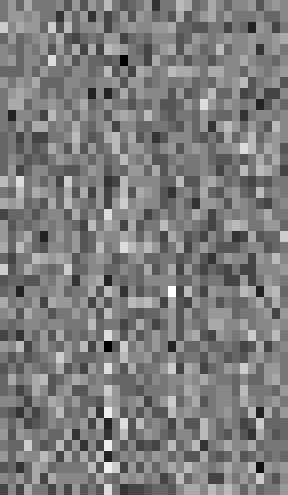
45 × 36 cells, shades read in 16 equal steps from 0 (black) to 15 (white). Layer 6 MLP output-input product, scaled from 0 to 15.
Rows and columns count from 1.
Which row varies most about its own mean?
27
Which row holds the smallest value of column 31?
11
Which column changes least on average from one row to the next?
30
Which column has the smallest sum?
21
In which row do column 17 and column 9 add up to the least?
45
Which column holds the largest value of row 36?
14
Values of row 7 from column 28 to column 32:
10 8 8 6 9
